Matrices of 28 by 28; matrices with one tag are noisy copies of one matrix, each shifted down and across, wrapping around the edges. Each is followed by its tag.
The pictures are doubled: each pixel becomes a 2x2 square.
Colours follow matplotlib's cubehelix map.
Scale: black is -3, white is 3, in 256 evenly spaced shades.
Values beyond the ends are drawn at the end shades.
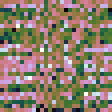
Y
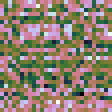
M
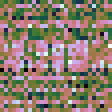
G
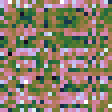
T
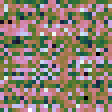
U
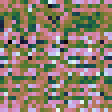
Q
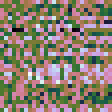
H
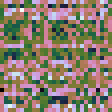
T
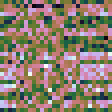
Y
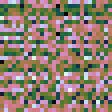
U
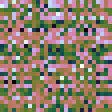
U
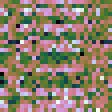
Y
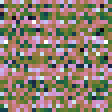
U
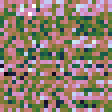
H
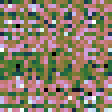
Q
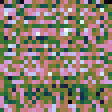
Q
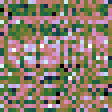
G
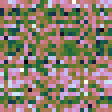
M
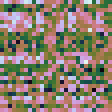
H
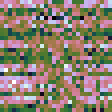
Y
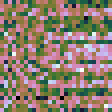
Y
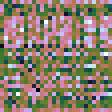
G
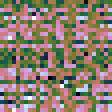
Q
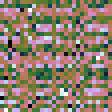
U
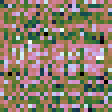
G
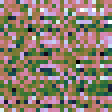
M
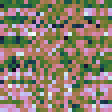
Y
